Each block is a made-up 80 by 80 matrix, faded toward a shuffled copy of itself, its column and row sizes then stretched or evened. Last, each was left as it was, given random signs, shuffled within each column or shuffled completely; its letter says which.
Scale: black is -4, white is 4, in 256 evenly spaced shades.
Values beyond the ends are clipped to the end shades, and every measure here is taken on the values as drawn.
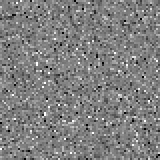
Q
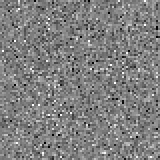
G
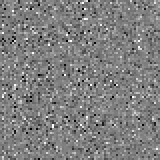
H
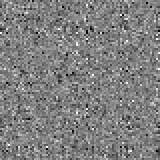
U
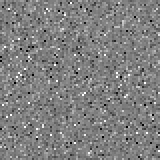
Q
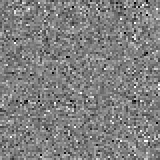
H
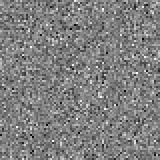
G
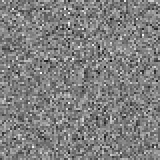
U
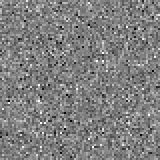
U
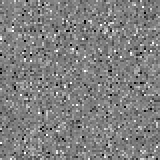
U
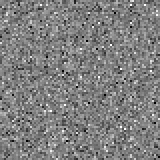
G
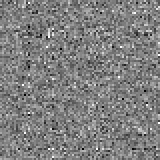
U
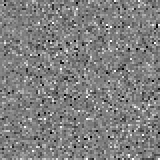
H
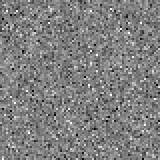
Q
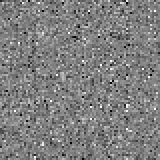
U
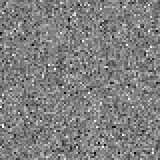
Q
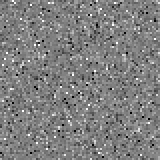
Q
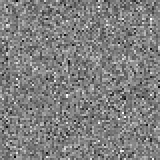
G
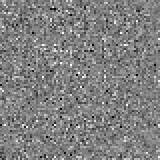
H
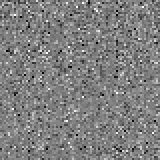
U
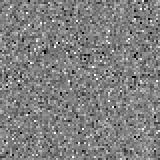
Q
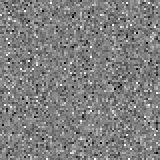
G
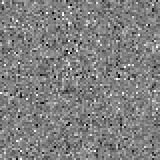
H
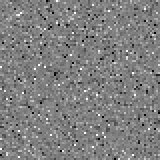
Q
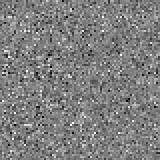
H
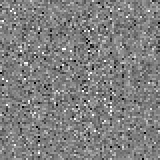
G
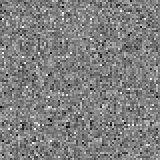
U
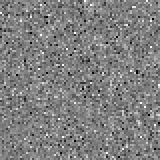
Q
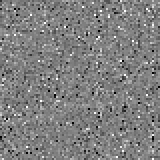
G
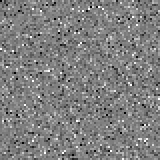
Q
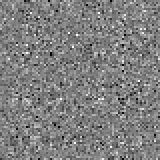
U
